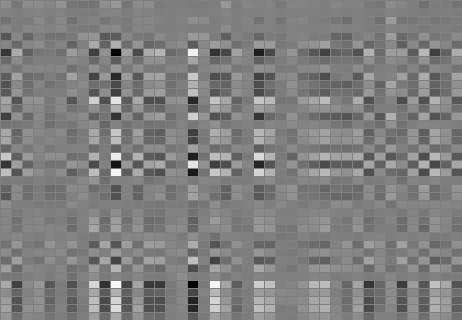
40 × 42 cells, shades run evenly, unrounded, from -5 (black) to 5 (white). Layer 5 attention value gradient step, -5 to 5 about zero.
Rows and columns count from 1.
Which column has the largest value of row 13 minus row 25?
11
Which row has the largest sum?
20
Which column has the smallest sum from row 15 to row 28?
10
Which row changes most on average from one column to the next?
36
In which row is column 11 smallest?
7
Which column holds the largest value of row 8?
18
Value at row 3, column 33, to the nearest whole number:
0
